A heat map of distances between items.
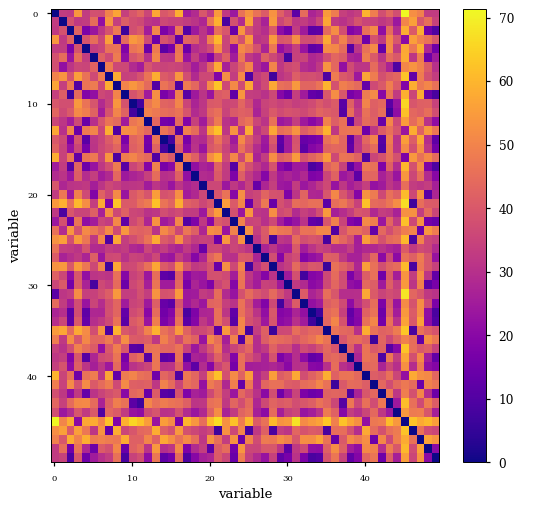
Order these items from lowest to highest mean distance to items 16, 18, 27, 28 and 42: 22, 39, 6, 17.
39, 17, 6, 22
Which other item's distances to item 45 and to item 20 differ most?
48
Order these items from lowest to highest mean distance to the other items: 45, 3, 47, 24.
3, 24, 47, 45
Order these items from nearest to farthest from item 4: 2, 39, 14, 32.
14, 2, 32, 39
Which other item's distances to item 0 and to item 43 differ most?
11
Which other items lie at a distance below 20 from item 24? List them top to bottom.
36, 41, 47
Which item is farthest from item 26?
0
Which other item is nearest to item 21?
46
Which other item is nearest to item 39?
18
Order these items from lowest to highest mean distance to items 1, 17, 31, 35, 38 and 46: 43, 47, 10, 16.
10, 43, 47, 16
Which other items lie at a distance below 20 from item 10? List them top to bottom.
11, 37, 43
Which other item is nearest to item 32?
29
